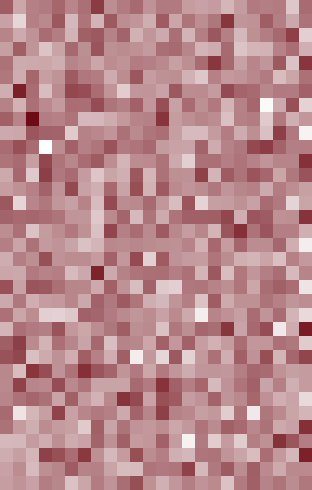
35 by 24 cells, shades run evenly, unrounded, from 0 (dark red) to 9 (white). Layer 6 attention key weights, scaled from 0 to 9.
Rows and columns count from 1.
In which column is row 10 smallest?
22
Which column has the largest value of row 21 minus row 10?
13
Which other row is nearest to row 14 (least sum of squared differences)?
19
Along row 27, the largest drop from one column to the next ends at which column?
3
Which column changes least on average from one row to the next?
12
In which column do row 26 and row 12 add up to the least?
24
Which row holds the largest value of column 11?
26
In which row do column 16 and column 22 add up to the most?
6
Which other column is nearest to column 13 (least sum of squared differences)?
11
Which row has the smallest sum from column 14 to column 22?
16
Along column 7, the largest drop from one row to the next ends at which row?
33
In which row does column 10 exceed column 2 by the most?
7
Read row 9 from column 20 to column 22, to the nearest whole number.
4 7 4
